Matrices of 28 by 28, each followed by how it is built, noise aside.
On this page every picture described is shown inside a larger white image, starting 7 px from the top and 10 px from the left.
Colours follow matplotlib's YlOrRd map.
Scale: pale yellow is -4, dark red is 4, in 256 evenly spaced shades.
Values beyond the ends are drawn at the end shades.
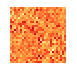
block diagonal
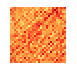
Hankel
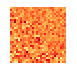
lower triangular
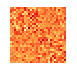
block diagonal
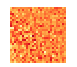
lower triangular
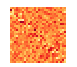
banded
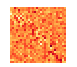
banded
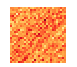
Hankel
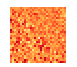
lower triangular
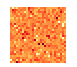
sparse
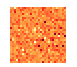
sparse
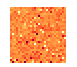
sparse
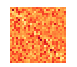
banded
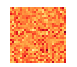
low rank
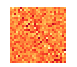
block diagonal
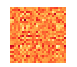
low rank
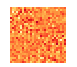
block diagonal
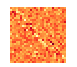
banded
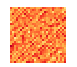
Hankel
